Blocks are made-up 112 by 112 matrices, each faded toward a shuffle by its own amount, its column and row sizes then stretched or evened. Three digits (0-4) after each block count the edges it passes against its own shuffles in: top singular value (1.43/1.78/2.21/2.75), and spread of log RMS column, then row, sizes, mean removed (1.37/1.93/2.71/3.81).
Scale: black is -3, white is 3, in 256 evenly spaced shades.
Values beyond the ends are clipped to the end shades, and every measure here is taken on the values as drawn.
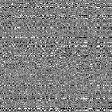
4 1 4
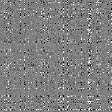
3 4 3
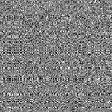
4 1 3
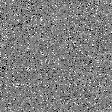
1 1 1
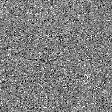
1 0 2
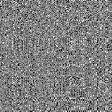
3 2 1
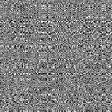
4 1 3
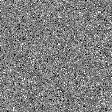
0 1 0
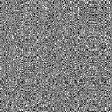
4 3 1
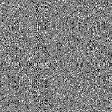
3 2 1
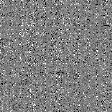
0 3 2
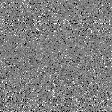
2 0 2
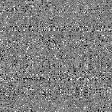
2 1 3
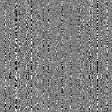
4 4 1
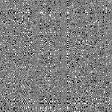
3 3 2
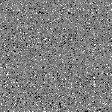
0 1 2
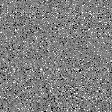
2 0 2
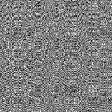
4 2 0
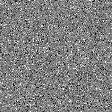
1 0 1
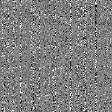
0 4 1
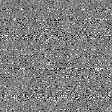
0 1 4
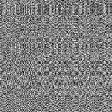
4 2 1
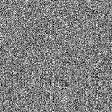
2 1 0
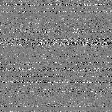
0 0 4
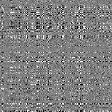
4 3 4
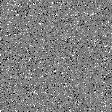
0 1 1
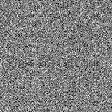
3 0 0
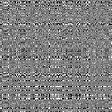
4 3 4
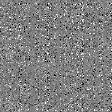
0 3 2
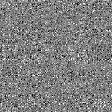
3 0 2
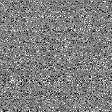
2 0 3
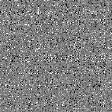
1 2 3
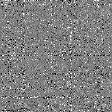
0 3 3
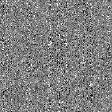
0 3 1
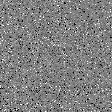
1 1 1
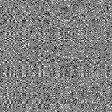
4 0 2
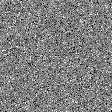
1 0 0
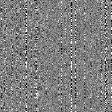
3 4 1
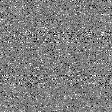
1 0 3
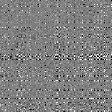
4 3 4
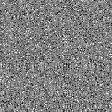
3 0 0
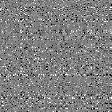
3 1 3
